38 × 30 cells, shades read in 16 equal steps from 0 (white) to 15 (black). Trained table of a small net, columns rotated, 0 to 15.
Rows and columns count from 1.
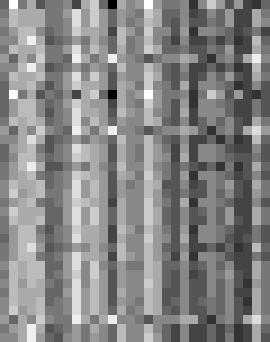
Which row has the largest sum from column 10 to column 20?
5
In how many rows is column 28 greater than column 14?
35
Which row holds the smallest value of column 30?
15
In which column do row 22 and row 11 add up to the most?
13
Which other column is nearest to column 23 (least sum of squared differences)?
25
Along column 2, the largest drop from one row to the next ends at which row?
11
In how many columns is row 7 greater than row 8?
10
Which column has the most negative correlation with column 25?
4
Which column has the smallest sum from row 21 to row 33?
9
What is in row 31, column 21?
7
